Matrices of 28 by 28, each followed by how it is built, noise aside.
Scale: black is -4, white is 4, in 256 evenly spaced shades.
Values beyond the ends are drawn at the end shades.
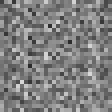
repeating rows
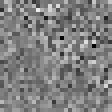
upper triangular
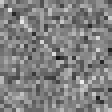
diagonal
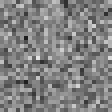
noise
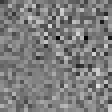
upper triangular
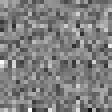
low rank
